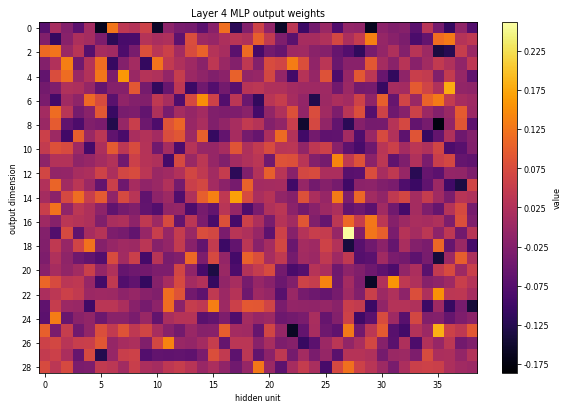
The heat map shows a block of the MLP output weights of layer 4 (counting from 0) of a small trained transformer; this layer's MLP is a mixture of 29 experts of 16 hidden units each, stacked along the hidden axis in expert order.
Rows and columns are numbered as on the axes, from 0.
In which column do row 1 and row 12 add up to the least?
33
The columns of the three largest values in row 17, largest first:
27, 29, 30
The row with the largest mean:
14
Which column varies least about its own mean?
20
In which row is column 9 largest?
2
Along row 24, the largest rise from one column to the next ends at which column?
1
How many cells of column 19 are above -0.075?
26
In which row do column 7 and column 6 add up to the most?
0
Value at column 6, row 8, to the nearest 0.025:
-0.125
